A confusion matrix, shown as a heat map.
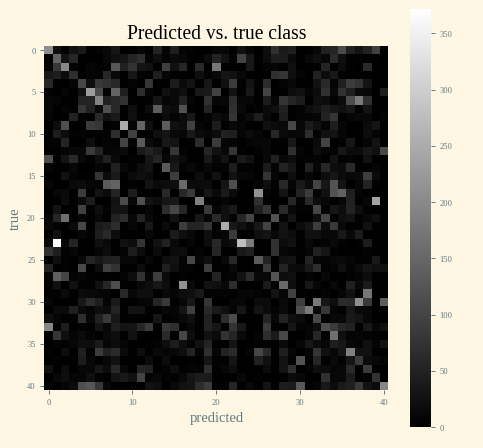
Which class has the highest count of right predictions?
23
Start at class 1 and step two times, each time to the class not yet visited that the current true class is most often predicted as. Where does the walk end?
24
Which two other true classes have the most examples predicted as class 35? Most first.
17, 0
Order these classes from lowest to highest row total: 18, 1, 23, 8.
8, 1, 18, 23
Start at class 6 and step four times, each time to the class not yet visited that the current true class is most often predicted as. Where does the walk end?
22
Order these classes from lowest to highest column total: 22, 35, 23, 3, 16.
3, 23, 35, 16, 22
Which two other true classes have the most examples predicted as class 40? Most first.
30, 12
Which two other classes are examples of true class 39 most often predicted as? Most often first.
11, 33
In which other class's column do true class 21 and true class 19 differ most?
15
